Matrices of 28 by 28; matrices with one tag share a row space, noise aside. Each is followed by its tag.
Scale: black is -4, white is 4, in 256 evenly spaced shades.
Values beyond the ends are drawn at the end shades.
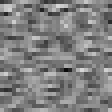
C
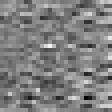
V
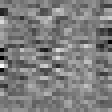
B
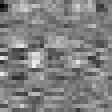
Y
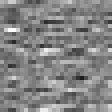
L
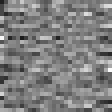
B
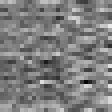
V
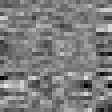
B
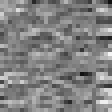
B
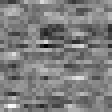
L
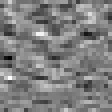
C
